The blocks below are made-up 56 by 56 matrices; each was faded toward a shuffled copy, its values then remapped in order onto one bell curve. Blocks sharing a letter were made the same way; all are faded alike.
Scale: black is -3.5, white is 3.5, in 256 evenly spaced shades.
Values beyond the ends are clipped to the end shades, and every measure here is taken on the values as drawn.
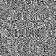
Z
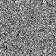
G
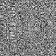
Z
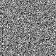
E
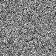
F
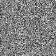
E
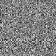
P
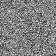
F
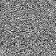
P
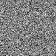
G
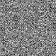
P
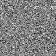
G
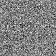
F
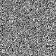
E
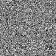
G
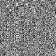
Z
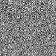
P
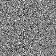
E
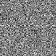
P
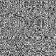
P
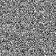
P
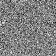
F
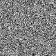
F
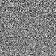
P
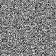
G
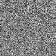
G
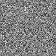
P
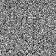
G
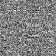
P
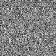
G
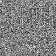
G
